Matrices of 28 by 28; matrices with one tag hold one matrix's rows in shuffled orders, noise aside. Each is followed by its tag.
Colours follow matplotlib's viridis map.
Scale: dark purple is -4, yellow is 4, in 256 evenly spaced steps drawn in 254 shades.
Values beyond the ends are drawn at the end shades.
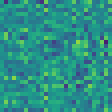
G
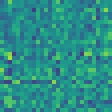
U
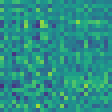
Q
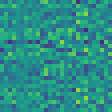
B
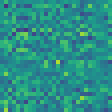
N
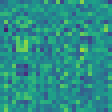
N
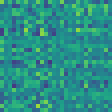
Q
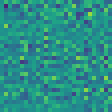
G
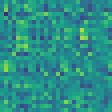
N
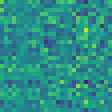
B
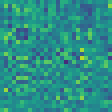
N
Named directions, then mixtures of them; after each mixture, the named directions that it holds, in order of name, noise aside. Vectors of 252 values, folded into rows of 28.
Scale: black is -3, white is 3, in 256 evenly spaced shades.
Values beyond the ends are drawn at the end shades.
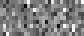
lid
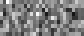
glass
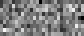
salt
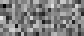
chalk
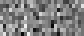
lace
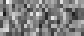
glass.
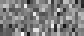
lace, lid.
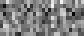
chalk, glass, lid.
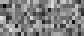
chalk.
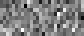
lace, lid, salt.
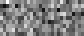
chalk, glass, lace.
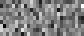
lace, salt.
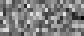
glass, salt.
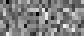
glass, lid.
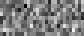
glass, lid, salt.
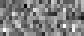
glass, lid, salt.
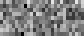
glass, lace, lid.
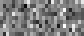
glass, lid.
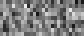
glass, lid.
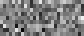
chalk, lace, salt.
